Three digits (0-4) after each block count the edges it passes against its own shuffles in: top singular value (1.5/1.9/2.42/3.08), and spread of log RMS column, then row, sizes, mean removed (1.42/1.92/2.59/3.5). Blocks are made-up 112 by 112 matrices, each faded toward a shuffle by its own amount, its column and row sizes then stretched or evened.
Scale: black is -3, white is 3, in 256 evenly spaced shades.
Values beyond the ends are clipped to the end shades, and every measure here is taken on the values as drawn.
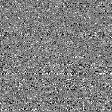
2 0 3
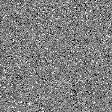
1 1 1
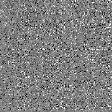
2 2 2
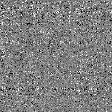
1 1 3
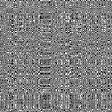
4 3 3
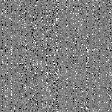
1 4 1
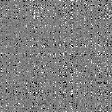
1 4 3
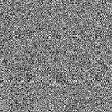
3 1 3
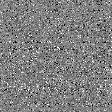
0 1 3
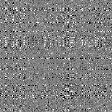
3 3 4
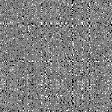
3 3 2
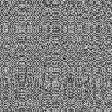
4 0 1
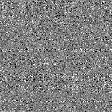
2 0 3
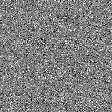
1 0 1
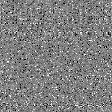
2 0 2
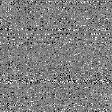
0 2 4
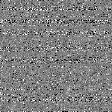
1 1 4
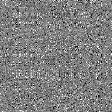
2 2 1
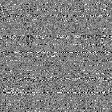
2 0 4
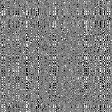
4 4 2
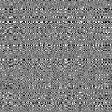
4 1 4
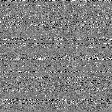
0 0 4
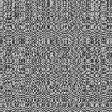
4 3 1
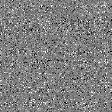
1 2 3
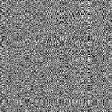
4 3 2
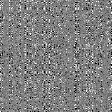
3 4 1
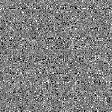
2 1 3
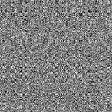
3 2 2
